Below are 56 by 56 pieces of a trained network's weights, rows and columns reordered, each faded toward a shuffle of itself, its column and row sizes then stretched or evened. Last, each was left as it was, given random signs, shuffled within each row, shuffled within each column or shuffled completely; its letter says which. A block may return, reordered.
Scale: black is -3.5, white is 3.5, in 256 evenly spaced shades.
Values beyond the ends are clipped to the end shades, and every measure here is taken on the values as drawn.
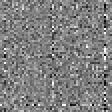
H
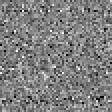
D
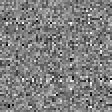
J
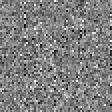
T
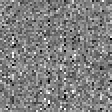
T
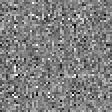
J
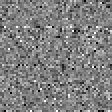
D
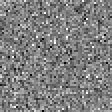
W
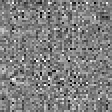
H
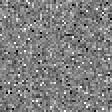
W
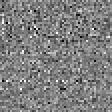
J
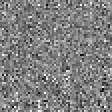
J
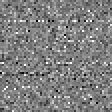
D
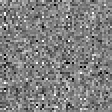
J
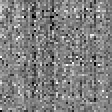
H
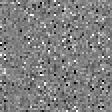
T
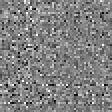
J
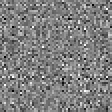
H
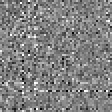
J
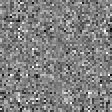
J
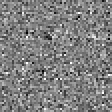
J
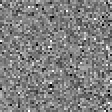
T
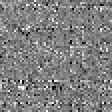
J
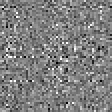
H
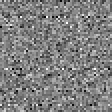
D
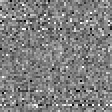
D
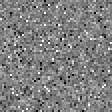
W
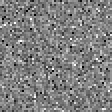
W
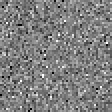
W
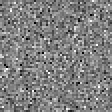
W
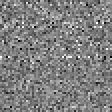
D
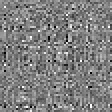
H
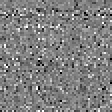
H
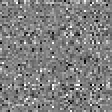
H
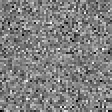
D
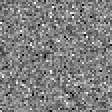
W
